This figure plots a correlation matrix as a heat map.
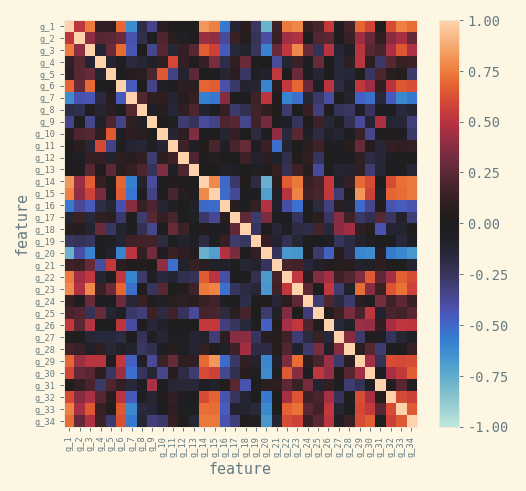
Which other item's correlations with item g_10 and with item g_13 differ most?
g_5
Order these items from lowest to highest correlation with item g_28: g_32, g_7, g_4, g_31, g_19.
g_31, g_19, g_7, g_32, g_4
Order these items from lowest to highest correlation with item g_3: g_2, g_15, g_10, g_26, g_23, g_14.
g_10, g_2, g_26, g_15, g_14, g_23
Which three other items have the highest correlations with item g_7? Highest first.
g_20, g_16, g_8
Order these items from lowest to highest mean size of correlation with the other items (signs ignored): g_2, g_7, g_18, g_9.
g_18, g_9, g_2, g_7
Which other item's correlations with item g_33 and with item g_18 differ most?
g_23
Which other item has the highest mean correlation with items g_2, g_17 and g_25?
g_22
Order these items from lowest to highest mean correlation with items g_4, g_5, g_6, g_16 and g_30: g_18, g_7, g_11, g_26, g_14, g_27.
g_7, g_27, g_18, g_11, g_26, g_14
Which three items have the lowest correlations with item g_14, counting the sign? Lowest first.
g_20, g_7, g_16
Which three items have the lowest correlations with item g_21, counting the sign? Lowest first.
g_11, g_4, g_20
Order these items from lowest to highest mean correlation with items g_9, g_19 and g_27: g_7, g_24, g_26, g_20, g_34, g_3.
g_3, g_34, g_26, g_24, g_7, g_20
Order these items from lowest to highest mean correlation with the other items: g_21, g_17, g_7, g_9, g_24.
g_7, g_9, g_17, g_21, g_24
